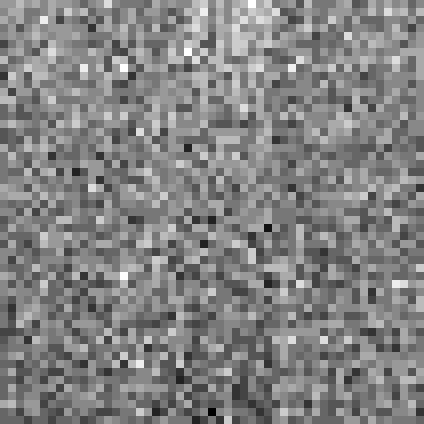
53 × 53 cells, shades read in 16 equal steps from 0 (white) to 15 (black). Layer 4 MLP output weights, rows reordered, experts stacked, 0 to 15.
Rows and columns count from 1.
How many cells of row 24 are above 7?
25
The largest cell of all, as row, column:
52, 27
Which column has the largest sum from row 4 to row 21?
17
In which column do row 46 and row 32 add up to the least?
18
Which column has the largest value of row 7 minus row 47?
20
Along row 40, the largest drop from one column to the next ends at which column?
23
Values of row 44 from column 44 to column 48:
9 11 6 6 11
